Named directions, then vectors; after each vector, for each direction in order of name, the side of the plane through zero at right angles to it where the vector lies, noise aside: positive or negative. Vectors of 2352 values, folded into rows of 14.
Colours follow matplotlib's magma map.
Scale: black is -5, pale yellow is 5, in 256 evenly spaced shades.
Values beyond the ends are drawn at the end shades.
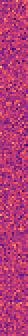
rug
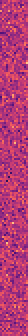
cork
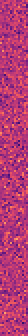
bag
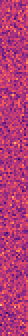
negative, positive, positive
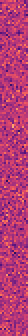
positive, positive, negative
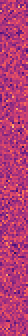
positive, positive, negative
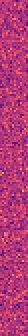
positive, negative, negative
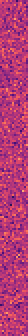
positive, negative, negative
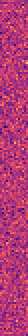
negative, positive, negative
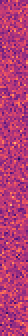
negative, positive, positive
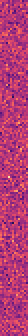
negative, negative, negative
